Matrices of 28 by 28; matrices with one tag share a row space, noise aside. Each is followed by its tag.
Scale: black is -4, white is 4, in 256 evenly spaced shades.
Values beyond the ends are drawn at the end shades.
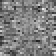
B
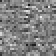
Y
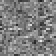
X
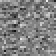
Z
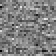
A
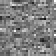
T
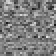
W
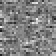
Y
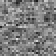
A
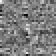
Y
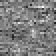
T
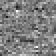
A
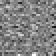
W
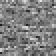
Y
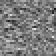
W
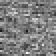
Y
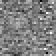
X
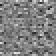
X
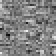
Y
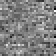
T
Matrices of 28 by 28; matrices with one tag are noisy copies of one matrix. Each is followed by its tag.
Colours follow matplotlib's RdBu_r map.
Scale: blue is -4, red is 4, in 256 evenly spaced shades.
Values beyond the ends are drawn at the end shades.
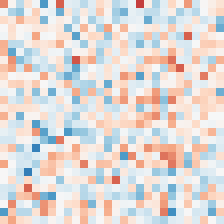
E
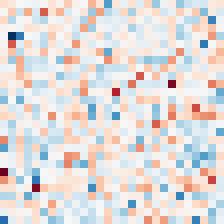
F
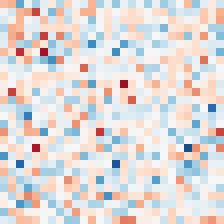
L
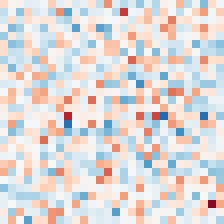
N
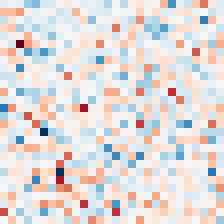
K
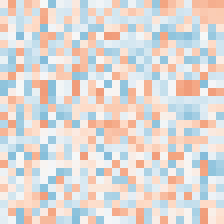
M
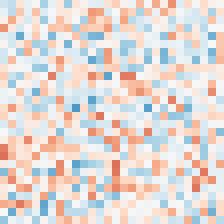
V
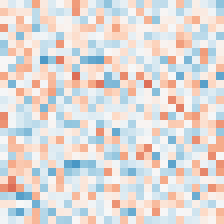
V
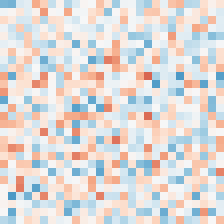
V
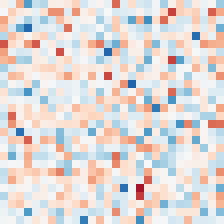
K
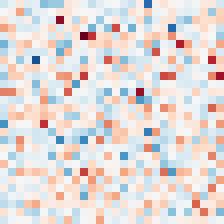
K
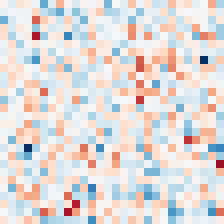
E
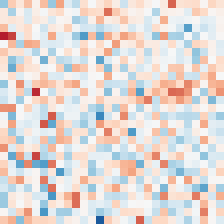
M
